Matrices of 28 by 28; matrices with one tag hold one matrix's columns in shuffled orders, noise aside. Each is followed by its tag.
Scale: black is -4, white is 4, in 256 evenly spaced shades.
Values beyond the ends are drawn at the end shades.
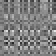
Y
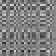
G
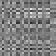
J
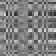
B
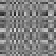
B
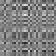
G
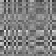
Y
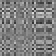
J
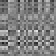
Y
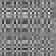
J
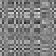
J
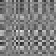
Y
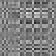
J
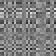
J
